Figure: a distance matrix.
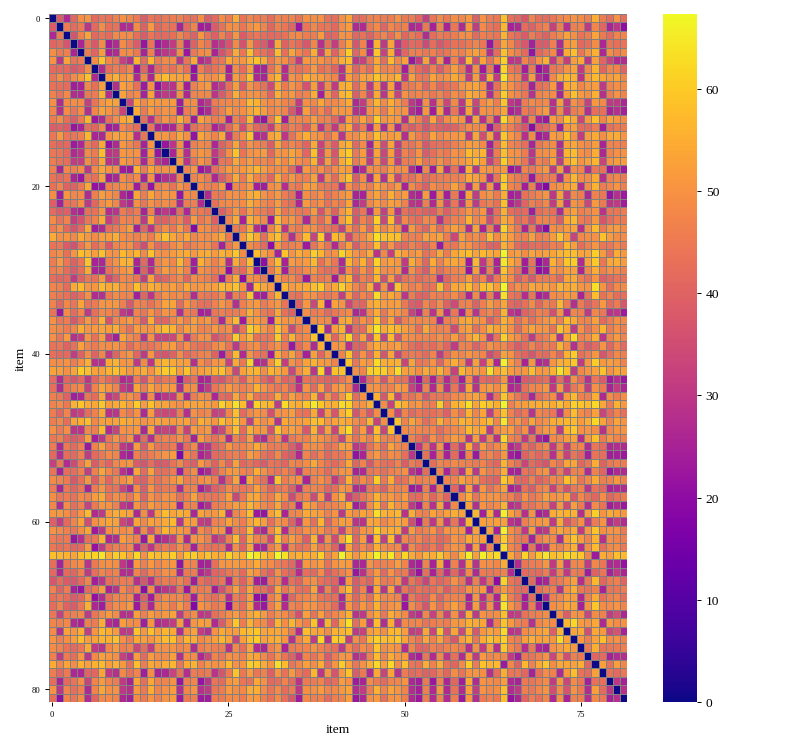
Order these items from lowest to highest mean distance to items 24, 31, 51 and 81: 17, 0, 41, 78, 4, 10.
10, 78, 4, 0, 17, 41
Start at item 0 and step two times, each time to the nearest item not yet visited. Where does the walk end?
53
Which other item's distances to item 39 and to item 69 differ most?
29
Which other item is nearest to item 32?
28
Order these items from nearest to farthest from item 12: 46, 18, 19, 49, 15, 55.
55, 15, 19, 49, 18, 46
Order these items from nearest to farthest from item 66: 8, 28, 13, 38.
13, 8, 38, 28
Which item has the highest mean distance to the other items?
64
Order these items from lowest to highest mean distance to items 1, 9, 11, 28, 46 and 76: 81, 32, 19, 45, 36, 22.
81, 22, 32, 19, 45, 36
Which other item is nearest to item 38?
9
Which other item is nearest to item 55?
27
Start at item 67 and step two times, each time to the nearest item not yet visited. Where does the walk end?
6
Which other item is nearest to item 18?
52
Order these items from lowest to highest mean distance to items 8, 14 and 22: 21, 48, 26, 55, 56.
56, 21, 55, 26, 48
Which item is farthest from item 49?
42
